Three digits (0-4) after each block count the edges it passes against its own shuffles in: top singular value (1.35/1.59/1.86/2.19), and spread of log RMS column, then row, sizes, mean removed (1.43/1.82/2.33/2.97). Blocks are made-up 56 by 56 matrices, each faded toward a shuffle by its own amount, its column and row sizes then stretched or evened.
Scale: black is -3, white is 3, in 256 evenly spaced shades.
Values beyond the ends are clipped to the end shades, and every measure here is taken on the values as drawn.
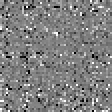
0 2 3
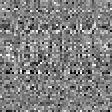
4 0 3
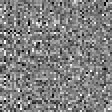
3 2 0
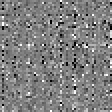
1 4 2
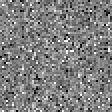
0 1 0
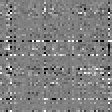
2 3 4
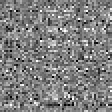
3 1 2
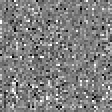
0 3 2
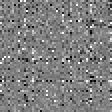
3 3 3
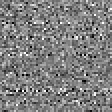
1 0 3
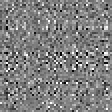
4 3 3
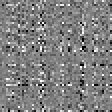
3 4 3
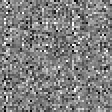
1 2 1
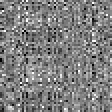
4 3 0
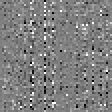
2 4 1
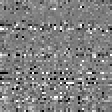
3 2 4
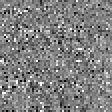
1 1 2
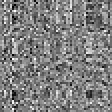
4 3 0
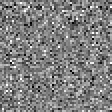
2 1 1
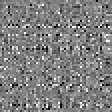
4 1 3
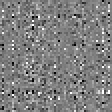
1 4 2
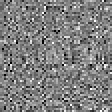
4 2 2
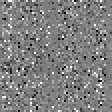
1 3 0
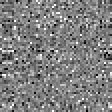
3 0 1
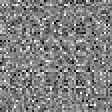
4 0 2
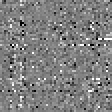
0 2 2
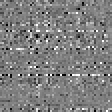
3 1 4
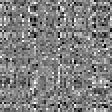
4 3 1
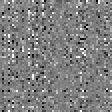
0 4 2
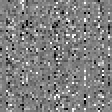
0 4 1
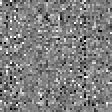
1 3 1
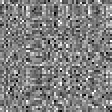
4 2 0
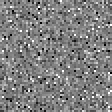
0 0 0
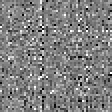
3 3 1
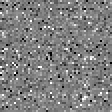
1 0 0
